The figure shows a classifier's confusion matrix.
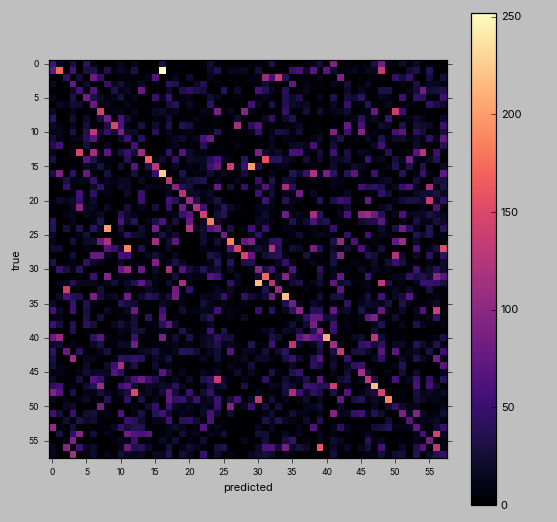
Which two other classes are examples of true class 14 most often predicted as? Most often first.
31, 52
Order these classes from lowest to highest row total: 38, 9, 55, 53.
55, 38, 53, 9
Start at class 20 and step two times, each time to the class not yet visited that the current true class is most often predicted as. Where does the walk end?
3
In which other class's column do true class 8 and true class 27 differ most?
11
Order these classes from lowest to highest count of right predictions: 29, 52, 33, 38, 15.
29, 52, 38, 33, 15
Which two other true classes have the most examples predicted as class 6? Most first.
10, 13
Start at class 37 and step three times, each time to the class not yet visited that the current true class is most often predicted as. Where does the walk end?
35
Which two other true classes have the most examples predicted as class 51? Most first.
26, 24
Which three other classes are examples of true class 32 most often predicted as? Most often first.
30, 48, 19
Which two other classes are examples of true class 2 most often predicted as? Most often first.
33, 31
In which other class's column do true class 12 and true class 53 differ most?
0
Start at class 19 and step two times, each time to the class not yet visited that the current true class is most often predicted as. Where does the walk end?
56
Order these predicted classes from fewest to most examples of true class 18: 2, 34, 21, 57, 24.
21, 57, 2, 24, 34
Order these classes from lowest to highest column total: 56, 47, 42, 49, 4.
49, 4, 42, 47, 56
